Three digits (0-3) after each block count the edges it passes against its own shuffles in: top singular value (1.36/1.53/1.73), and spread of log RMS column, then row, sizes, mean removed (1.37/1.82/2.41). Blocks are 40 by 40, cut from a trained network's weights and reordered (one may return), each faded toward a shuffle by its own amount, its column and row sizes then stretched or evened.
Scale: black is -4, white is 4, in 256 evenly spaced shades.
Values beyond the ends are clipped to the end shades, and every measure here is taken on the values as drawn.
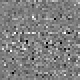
0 1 2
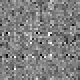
1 1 2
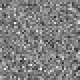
0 0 1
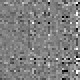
3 2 2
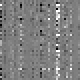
3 3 1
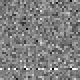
2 0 1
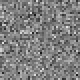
0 0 0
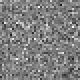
0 0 2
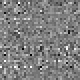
1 2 2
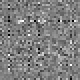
2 2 2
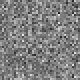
2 1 0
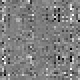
1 3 2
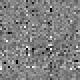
0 1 2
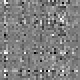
3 3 2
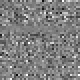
0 0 3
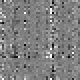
2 3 2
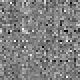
0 1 2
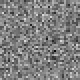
1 0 1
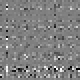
1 2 3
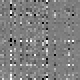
2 3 2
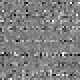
0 1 3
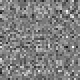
3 1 2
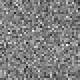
0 0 0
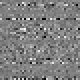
2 0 3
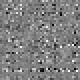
0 2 3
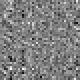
2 2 1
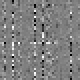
3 3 0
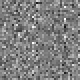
1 2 0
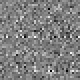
2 1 2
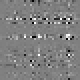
2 2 3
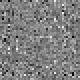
0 2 1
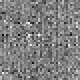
1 0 2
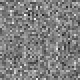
1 1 0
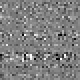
2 1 3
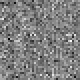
0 0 1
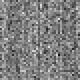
2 0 0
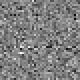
2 1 1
